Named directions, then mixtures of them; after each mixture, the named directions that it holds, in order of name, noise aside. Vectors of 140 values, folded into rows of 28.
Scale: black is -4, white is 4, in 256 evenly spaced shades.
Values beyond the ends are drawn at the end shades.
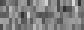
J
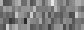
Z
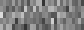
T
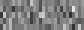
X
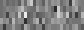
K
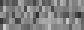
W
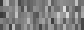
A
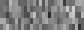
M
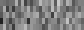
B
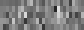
K.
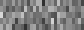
T.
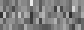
K, X.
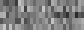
A, W.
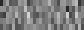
A, J, M.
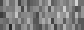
A.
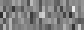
X.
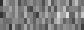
A, K.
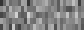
A, J.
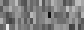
M, Z.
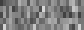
J, W, X.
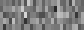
K, X.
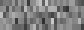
J, T.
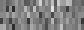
B, T.
